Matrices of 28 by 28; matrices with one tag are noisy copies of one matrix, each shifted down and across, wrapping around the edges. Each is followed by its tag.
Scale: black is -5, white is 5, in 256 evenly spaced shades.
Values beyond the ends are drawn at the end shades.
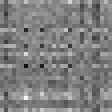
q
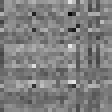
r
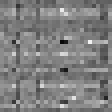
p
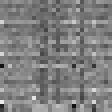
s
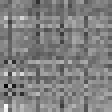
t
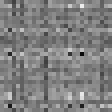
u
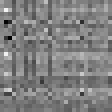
r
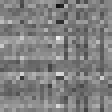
r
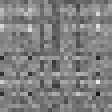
q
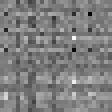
q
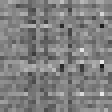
s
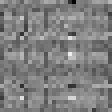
p
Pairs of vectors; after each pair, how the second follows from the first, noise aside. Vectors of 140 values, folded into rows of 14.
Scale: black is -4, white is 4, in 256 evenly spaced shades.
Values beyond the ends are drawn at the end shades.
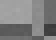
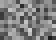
shuffled.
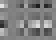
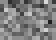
shuffled.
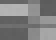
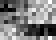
reversed, negated, scaled up.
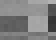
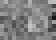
partly zeroed.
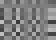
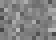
partly zeroed.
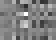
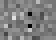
reversed, negated, partly zeroed.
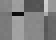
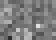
reversed, negated, partly zeroed.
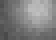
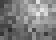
copied.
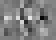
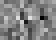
copied.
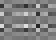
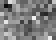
shuffled.
